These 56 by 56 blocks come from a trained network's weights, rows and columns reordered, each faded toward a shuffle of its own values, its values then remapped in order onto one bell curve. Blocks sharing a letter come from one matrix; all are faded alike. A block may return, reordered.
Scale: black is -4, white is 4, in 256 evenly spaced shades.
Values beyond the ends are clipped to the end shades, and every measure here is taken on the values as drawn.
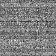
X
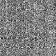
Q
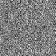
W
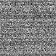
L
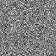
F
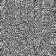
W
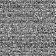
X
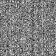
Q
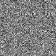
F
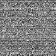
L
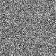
F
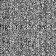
Q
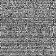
X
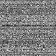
L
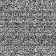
X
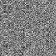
W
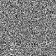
F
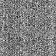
Q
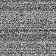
L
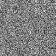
F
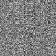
W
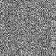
W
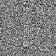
W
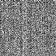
Q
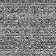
L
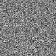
F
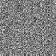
W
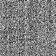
Q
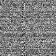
X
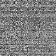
X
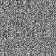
W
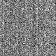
Q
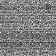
L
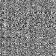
Q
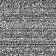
L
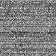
L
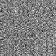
W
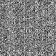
Q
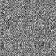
W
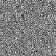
W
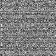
X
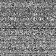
X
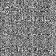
Q
